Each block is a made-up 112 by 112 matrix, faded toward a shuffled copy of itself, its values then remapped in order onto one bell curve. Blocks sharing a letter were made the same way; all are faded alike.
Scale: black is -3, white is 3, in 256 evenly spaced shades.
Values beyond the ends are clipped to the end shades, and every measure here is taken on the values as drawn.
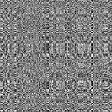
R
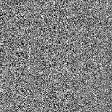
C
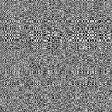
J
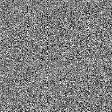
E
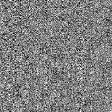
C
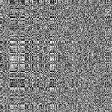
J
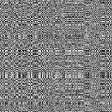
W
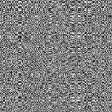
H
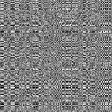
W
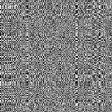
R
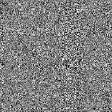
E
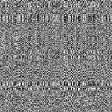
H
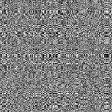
J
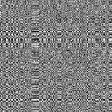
W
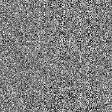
E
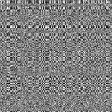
W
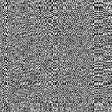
R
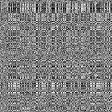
W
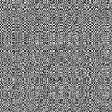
W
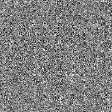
E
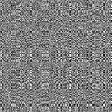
R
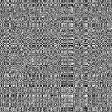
W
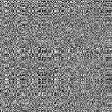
J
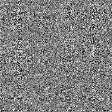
E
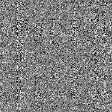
E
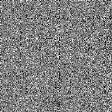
E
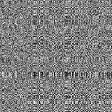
H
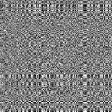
W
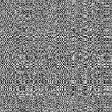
H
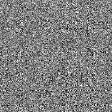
E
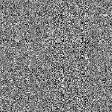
E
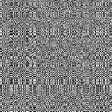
W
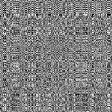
R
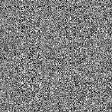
E
